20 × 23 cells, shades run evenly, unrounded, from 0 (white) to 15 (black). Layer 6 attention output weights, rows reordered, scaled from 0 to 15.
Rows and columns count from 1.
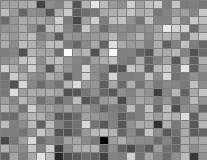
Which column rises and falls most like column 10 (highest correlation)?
19
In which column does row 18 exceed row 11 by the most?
12
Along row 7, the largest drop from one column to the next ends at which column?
8
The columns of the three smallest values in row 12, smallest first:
2, 23, 20
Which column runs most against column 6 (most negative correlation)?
15
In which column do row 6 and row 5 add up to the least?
13
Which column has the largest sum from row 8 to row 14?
14
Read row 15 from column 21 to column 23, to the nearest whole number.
2 9 5
